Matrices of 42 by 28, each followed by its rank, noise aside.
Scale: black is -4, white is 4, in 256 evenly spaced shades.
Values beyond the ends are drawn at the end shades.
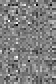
six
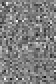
eight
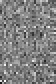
eight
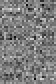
six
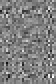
four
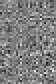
six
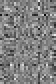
six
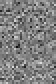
eight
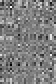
four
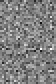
eight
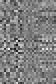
three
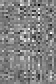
three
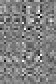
three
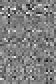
six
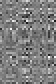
three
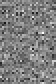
eight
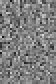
eight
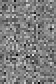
eight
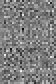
six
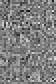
eight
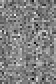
eight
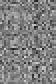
six
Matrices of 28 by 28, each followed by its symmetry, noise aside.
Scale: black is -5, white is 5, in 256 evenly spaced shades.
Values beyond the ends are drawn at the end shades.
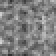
mirrored top to bottom.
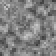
symmetric.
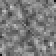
same after a half turn.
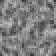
same after a half turn.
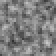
symmetric across the other diagonal.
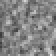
no symmetry.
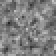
symmetric across the other diagonal.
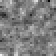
no symmetry.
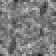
same after a half turn.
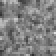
antisymmetric.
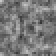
mirrored top to bottom.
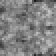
mirrored top to bottom.
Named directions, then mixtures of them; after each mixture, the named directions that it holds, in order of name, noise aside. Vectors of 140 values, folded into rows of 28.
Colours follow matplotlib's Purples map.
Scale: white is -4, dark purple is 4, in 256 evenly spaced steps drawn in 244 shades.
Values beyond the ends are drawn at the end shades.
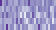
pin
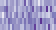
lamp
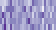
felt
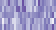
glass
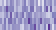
felt, lamp.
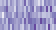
lamp.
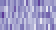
lamp.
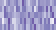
glass, lamp.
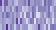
pin.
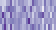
felt.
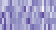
felt.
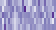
felt, glass.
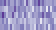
lamp.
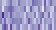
felt, pin.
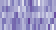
glass, lamp.
